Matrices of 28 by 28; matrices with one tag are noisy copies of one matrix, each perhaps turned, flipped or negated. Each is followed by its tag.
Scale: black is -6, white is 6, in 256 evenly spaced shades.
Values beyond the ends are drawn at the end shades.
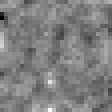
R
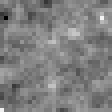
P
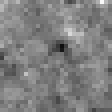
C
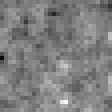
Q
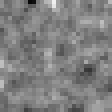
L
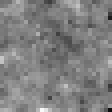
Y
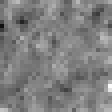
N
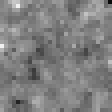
P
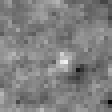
C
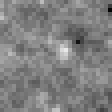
C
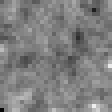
P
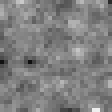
R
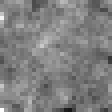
Y
